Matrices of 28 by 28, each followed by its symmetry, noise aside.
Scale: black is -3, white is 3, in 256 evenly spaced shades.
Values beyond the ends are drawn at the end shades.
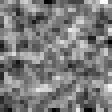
no symmetry.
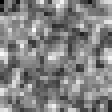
same after a half turn.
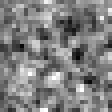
antisymmetric.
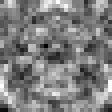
mirrored left to right.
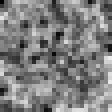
symmetric.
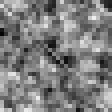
symmetric across the other diagonal.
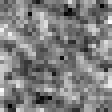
same after a half turn.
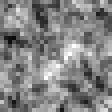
symmetric.
